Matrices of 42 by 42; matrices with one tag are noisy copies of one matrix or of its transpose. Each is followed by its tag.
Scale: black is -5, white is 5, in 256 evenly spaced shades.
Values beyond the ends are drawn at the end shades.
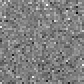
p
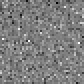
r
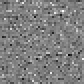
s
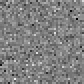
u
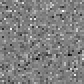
s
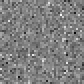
u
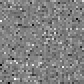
u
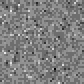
s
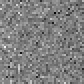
p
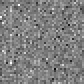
s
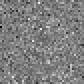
r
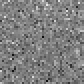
p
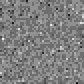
r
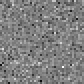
u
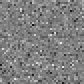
u
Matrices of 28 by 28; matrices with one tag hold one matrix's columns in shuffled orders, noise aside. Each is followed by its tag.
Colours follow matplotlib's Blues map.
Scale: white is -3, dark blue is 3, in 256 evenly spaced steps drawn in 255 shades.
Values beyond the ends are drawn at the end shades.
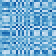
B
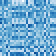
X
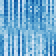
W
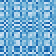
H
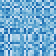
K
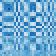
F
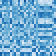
X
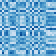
B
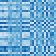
H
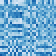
X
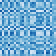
B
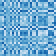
B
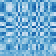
F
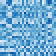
X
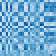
F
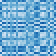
H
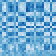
F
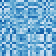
K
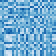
K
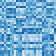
K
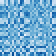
X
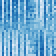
W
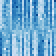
W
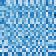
X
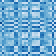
H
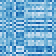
H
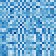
K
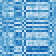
H
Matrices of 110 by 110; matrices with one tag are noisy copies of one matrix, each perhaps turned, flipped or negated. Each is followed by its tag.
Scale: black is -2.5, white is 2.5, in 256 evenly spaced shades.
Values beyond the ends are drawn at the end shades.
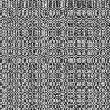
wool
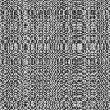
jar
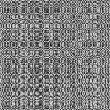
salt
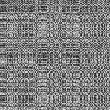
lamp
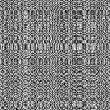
jar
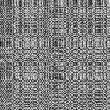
lamp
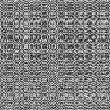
salt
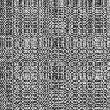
lamp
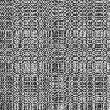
lamp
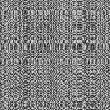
jar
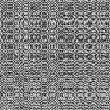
salt
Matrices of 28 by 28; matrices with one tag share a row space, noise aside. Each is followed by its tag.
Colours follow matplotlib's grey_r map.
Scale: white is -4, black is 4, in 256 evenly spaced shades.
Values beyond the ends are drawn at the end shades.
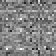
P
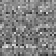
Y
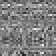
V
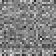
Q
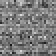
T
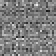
Y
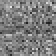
P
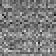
Q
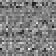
T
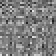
T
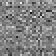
P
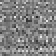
Y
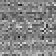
V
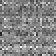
Q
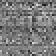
T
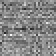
Q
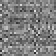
Q
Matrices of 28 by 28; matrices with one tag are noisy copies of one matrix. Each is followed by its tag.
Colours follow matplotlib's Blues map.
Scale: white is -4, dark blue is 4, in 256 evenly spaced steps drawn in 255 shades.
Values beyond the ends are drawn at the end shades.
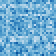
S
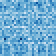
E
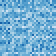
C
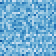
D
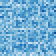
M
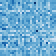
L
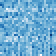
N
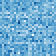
E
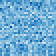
E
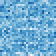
M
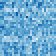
N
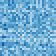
L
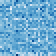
M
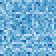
D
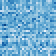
L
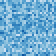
D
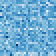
M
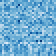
E
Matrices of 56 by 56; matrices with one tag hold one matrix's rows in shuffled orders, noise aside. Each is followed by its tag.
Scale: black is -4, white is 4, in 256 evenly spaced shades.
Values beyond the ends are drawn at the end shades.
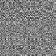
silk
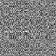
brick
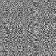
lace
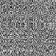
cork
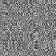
lace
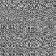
silk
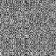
brick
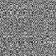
cork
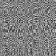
lace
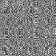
lace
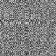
brick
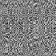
lace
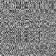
brick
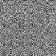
cork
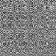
cork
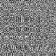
brick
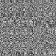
cork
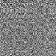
cork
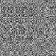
cork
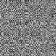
brick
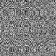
brick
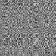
lace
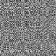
brick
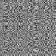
lace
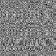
silk
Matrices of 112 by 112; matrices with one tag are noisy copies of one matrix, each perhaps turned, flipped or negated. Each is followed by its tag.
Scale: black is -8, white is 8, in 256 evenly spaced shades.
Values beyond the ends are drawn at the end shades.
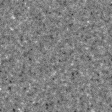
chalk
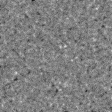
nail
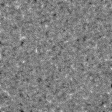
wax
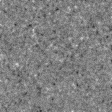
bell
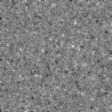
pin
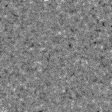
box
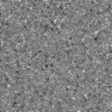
nail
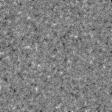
pin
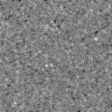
nail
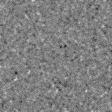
nail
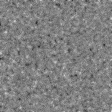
pin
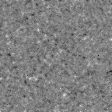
bell
